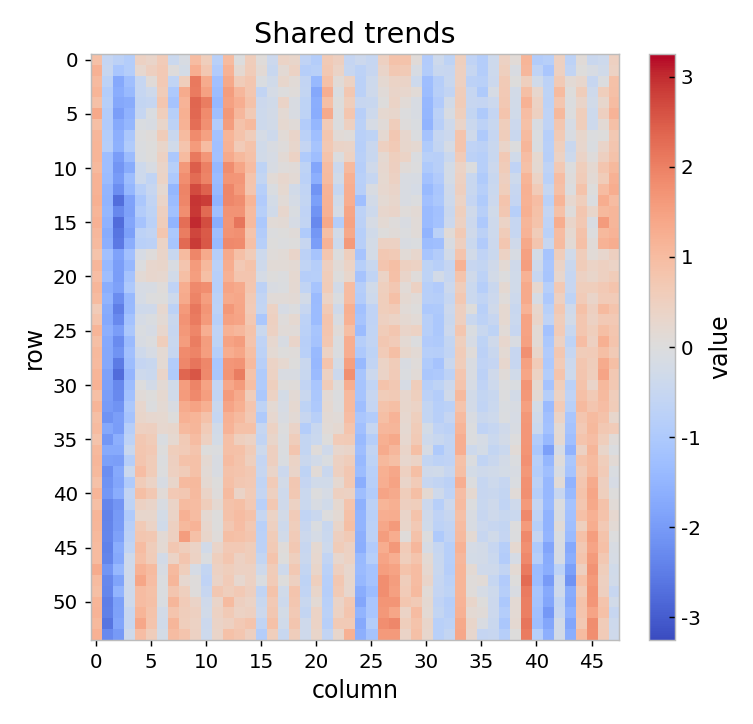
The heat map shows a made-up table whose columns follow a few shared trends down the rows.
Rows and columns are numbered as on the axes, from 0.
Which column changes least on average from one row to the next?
36
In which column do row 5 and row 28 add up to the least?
2
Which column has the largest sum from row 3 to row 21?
9
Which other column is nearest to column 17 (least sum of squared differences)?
6
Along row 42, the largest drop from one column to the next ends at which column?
1
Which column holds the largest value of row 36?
39
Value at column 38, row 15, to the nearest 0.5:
-0.5
